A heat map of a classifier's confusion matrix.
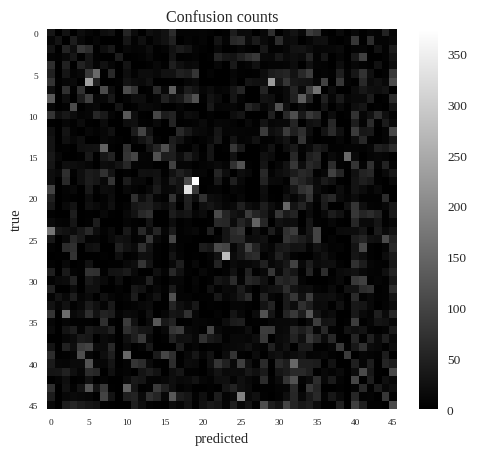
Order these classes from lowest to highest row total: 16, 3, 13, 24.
13, 3, 16, 24
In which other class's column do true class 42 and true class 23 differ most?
27
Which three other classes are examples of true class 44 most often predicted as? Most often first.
25, 16, 7
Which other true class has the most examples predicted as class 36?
6
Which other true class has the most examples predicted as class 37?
17
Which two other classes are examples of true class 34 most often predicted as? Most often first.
2, 28
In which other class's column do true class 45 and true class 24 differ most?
0
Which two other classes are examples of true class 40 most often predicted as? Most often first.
32, 5
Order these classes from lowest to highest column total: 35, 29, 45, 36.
36, 29, 35, 45
